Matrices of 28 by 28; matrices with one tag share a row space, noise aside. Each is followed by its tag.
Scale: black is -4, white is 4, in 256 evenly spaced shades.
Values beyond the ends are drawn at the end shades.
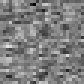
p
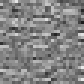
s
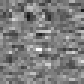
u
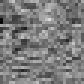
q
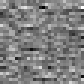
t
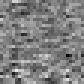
q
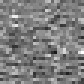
s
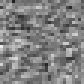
q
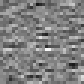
u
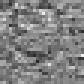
t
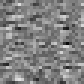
p
